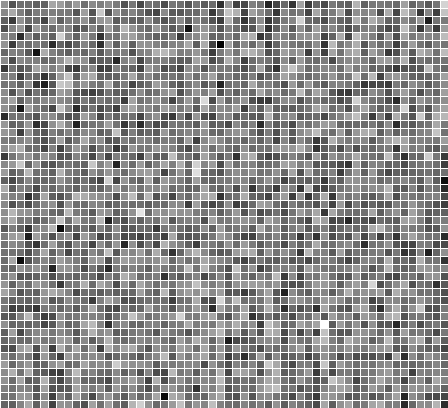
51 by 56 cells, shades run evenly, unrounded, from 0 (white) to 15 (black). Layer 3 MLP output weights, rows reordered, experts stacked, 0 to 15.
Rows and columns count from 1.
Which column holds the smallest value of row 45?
21
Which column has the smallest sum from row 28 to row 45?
41
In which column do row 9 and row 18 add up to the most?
35
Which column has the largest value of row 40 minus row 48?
6
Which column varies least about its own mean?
19
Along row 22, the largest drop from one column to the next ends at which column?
25
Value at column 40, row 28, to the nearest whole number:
5
